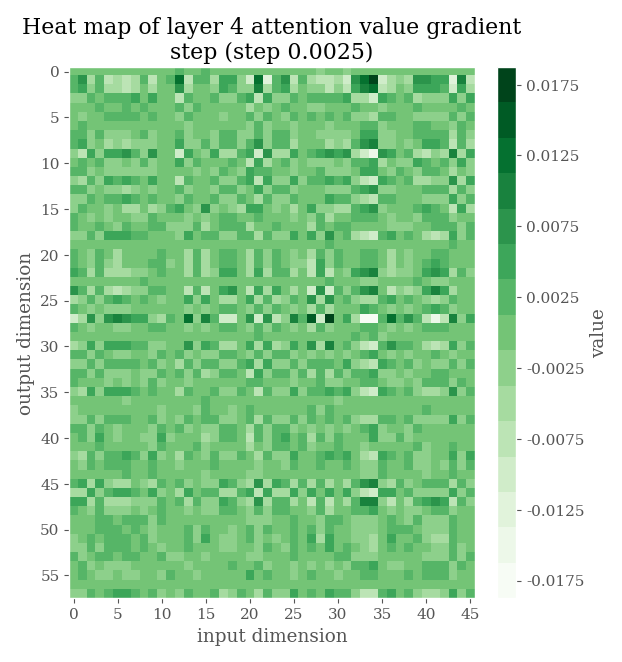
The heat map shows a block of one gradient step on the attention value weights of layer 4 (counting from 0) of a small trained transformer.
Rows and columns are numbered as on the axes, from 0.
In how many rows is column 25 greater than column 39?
20
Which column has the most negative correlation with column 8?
28
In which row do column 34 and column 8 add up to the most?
1
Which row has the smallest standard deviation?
56
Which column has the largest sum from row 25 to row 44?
43
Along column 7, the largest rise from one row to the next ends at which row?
3
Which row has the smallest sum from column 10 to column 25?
9
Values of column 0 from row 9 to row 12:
-0.0025 0 0.0025 -0.0025
